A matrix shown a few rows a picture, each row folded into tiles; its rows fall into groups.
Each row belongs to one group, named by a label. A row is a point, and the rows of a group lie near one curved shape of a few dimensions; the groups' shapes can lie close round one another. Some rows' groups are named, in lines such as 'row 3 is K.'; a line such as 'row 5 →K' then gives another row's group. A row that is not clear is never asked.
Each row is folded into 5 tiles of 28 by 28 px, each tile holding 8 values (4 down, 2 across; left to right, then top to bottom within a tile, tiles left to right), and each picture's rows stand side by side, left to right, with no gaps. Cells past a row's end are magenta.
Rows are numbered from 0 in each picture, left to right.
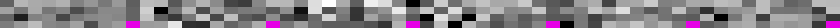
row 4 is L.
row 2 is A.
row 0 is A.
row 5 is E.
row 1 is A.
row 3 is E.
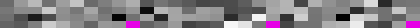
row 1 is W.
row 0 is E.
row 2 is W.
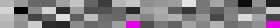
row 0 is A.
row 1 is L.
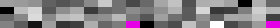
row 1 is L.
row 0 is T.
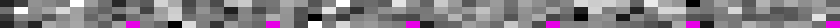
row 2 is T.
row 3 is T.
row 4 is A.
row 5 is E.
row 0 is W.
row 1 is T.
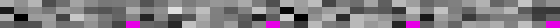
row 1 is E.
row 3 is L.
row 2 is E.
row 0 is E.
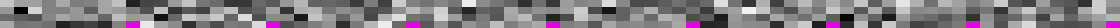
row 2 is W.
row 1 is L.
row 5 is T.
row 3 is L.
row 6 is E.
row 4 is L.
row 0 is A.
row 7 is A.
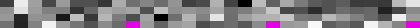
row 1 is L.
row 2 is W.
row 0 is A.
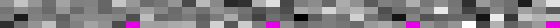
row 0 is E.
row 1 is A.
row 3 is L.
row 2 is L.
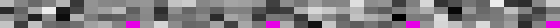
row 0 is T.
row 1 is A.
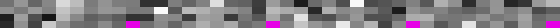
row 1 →W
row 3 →A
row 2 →W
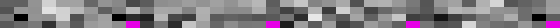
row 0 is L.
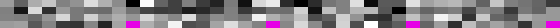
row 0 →A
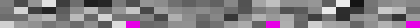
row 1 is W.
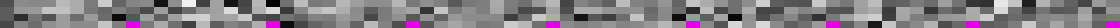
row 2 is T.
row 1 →L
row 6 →T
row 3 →W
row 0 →L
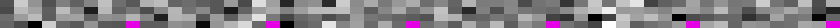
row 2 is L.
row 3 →L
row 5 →L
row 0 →T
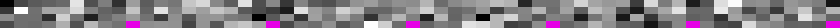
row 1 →L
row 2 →W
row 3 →W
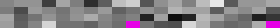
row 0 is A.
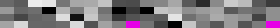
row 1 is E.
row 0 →A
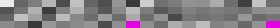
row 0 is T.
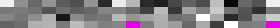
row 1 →W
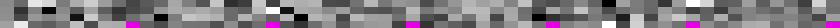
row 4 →L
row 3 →L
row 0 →A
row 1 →L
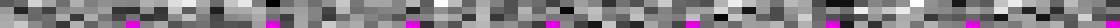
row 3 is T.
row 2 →L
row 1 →A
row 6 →W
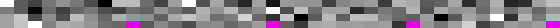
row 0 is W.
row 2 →E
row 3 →L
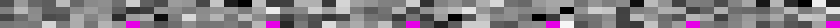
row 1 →L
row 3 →E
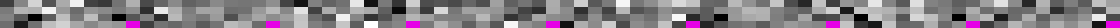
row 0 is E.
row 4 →E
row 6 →E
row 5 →L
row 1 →W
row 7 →E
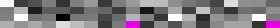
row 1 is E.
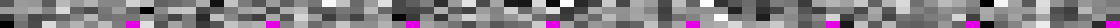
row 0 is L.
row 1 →T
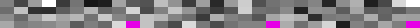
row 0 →L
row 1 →T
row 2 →A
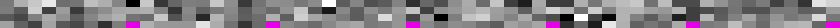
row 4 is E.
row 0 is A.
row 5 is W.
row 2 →L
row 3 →L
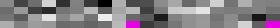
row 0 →L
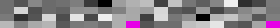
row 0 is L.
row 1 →W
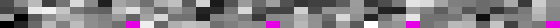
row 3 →W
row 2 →W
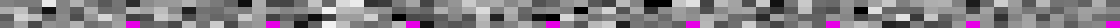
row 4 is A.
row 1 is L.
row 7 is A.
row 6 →A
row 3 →L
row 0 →L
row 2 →E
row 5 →T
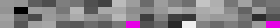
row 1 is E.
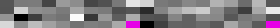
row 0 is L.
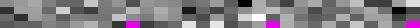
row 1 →L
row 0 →E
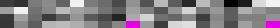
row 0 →W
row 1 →A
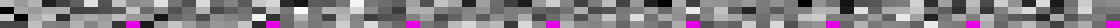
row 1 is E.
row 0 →E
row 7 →T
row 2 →W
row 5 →L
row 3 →A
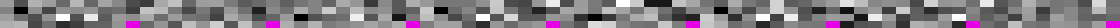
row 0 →A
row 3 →A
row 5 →A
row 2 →L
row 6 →E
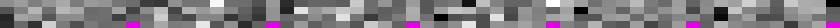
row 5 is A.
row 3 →L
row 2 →W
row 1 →W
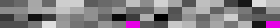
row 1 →E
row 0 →E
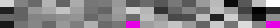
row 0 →T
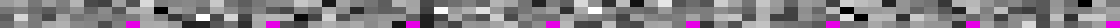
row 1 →A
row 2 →E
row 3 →W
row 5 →T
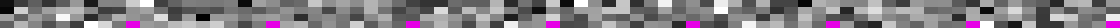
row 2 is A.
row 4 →T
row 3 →W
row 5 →A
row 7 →T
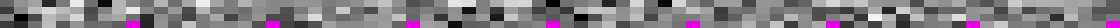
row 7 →A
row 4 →L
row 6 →E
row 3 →A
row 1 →E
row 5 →A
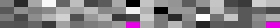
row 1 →A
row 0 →L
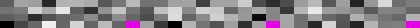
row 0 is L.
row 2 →T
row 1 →E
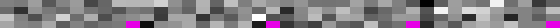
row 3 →W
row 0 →A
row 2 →T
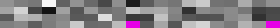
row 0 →L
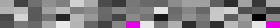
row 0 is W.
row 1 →L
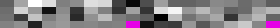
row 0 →A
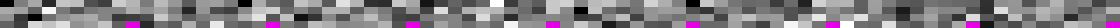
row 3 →W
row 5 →W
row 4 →A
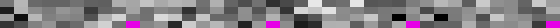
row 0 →W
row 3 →E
